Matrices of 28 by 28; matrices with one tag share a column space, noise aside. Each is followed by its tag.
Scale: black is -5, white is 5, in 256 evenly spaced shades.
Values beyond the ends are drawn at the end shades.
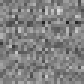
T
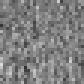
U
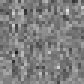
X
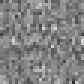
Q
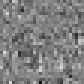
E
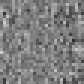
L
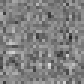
E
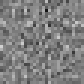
T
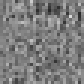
L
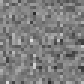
E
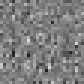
E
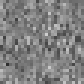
Q
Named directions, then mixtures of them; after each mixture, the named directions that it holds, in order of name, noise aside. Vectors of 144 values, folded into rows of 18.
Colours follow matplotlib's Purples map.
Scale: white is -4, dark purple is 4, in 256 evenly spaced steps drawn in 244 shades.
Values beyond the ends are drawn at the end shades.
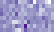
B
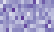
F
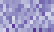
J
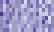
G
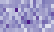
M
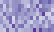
J.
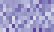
J.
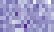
B.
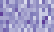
G, M.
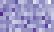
B, F.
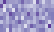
F.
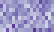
J.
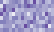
F, J.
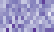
F, J.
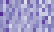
G.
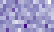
B, F.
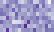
B, F, J.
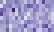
F, G.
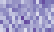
F, J, M.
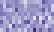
G, J, M.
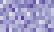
F.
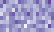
B, F.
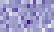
F, M.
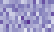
F, J, M.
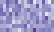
B, G, J.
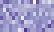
B, F, M.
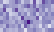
F, M.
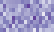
J.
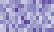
F, J, M.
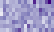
B, G.
